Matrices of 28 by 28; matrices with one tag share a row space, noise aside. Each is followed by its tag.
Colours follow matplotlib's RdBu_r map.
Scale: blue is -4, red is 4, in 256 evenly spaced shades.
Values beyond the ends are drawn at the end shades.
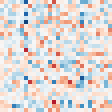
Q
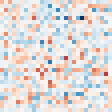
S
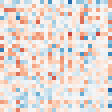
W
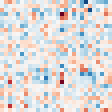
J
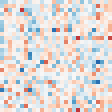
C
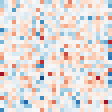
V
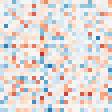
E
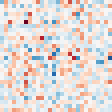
Q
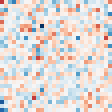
V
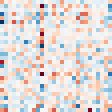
V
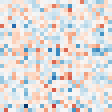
Q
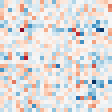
C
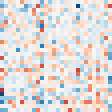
V
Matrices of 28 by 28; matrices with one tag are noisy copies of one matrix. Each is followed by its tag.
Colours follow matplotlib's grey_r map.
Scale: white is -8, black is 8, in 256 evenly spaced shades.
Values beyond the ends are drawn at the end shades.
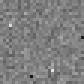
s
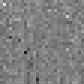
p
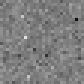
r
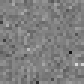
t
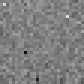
p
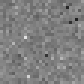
r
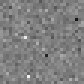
r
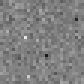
r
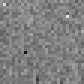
p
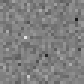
r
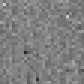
p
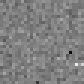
t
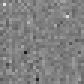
p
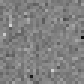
s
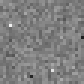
s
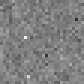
r
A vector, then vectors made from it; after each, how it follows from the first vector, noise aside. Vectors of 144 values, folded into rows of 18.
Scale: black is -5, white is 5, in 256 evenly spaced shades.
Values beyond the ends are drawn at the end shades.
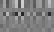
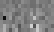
reversed, partly zeroed.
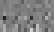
reversed, partly zeroed.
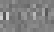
wrapped around, partly zeroed.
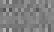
wrapped around, shrunk.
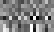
reversed, scaled up.
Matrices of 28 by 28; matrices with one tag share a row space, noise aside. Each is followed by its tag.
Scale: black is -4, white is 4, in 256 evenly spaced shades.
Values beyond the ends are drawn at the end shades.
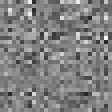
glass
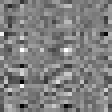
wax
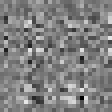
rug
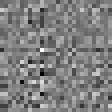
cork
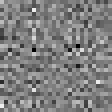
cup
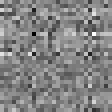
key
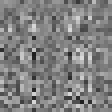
cup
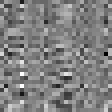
wax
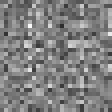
rug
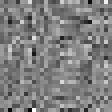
glass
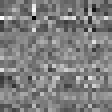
key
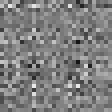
cup
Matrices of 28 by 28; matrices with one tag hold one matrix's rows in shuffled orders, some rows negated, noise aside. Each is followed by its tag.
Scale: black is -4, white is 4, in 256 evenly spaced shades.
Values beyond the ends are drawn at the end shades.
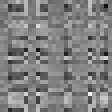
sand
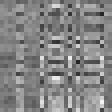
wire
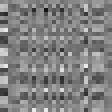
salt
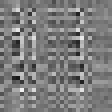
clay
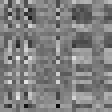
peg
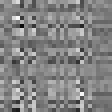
clay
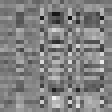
wire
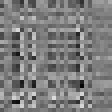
clay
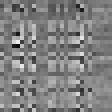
clay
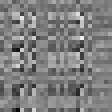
clay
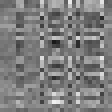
wire
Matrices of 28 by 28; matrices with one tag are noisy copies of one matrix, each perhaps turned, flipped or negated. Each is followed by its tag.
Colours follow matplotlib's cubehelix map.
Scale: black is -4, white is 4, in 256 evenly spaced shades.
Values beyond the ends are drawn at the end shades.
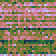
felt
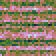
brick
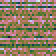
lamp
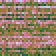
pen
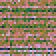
lamp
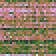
felt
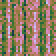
brick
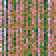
lamp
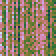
pen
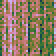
felt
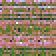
pen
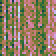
pen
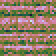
brick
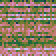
pen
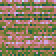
pen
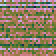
lamp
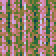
brick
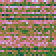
pen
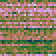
felt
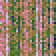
pen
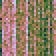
felt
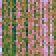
felt
